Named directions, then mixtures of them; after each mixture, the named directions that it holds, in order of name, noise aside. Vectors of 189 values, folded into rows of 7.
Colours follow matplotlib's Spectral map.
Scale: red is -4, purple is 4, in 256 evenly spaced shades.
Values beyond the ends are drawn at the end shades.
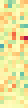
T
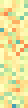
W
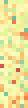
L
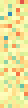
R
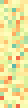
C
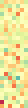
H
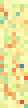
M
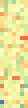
H, T.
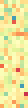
L, R.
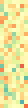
M.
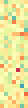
L, R.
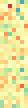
H, R, W.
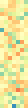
W.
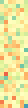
H, M.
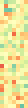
C, L, T.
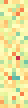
C, H.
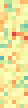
L, R, T.
